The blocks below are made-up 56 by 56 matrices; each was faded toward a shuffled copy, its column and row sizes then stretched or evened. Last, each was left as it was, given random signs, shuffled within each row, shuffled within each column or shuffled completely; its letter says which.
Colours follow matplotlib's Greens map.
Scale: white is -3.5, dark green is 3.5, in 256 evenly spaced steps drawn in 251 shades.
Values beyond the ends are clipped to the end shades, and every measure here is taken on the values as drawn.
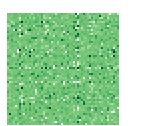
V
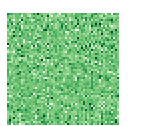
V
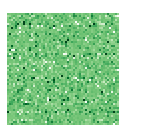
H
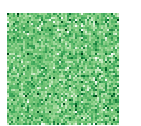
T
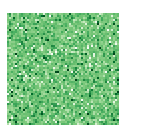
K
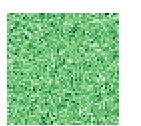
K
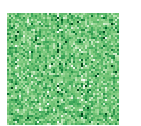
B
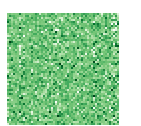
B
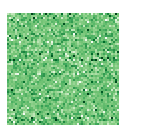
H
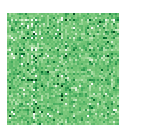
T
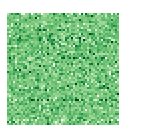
H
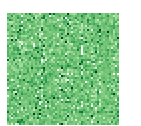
B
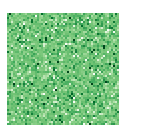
K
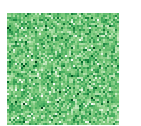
K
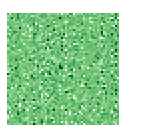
B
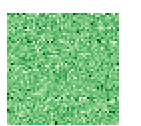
H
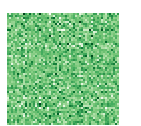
V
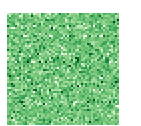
H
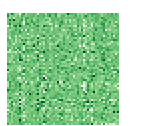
V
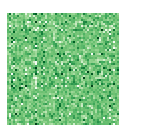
V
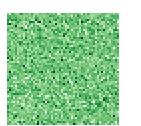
H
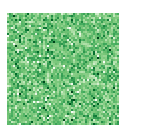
B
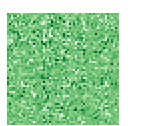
T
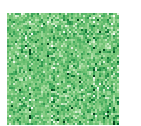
B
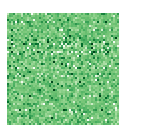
H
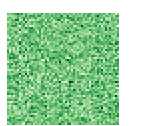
V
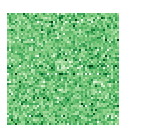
H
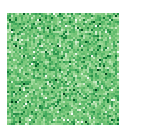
K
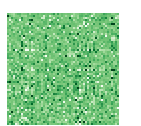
V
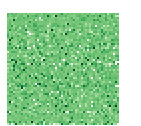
H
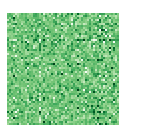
T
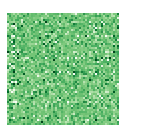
V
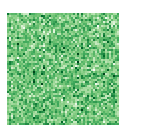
B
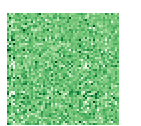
T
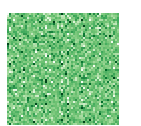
B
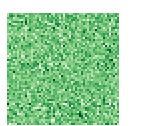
H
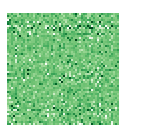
V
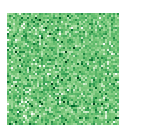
K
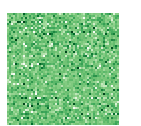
H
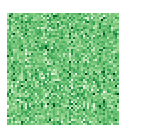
V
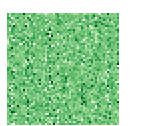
B
